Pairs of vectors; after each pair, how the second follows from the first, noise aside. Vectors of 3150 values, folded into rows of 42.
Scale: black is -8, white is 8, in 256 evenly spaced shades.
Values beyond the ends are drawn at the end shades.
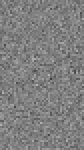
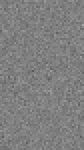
reversed, shrunk.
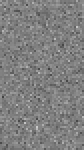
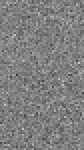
shuffled.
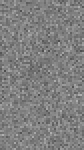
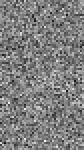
reversed, negated, scaled up.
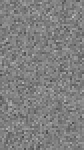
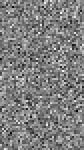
reversed, negated, scaled up.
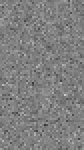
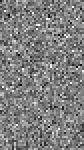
reversed, negated, scaled up.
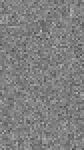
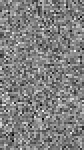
reversed, negated, scaled up.
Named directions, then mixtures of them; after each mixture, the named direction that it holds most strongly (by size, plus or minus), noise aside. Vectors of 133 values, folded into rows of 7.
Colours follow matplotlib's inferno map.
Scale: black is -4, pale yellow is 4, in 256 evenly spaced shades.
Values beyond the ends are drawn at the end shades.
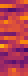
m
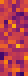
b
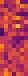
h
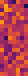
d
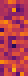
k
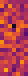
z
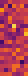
z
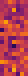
k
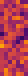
h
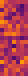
k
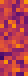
b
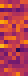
m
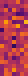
k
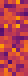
h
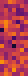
k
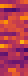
m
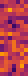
m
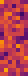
h
